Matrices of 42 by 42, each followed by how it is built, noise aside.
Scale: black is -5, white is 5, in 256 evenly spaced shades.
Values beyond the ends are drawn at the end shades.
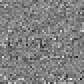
uneven rows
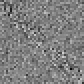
banded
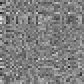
low rank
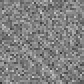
Toeplitz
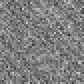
Toeplitz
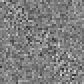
banded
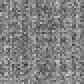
blocks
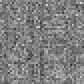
blocks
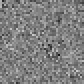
banded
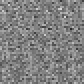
repeating columns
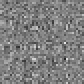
low rank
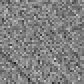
Toeplitz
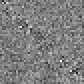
banded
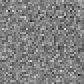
low rank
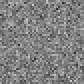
repeating columns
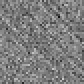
Toeplitz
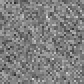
Toeplitz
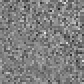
upper triangular
